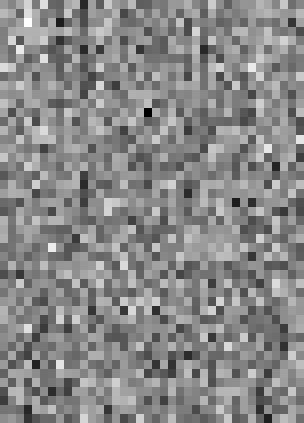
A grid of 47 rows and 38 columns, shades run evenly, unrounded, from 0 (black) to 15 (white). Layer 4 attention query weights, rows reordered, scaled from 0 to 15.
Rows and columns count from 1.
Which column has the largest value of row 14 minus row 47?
4
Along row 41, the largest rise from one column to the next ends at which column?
8
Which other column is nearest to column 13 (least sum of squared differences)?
2
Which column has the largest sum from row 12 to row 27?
33
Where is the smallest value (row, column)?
13, 19
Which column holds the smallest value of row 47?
34
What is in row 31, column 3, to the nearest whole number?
3
